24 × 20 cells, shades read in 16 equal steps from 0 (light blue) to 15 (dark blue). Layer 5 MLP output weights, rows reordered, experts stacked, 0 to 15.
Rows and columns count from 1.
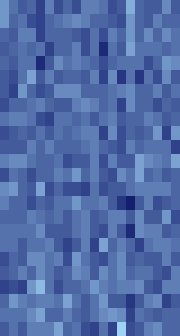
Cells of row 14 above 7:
13
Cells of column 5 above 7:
15
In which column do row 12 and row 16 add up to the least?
16
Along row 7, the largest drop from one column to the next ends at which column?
3
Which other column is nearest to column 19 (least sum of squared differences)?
4
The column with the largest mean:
12
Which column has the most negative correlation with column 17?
10
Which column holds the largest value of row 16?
20
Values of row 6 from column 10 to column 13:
10 7 12 6
